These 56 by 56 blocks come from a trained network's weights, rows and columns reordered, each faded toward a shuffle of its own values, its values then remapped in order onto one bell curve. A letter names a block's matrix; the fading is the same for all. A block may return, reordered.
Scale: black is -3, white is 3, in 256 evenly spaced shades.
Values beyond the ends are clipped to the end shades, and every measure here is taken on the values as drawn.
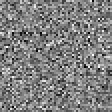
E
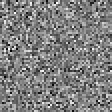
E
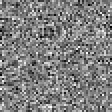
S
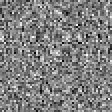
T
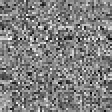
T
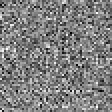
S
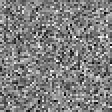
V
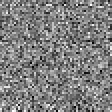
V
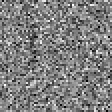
V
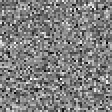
E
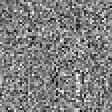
S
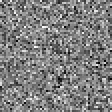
V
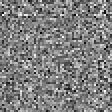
S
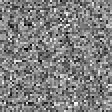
V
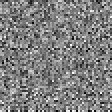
T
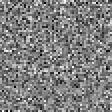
V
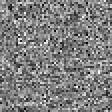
S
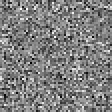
V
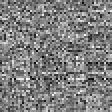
T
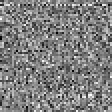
T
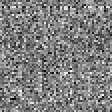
T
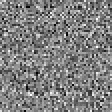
T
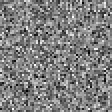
S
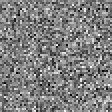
E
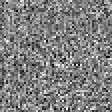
V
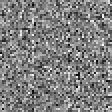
S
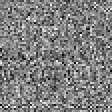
T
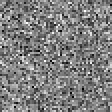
V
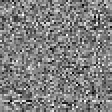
S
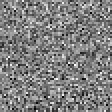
E
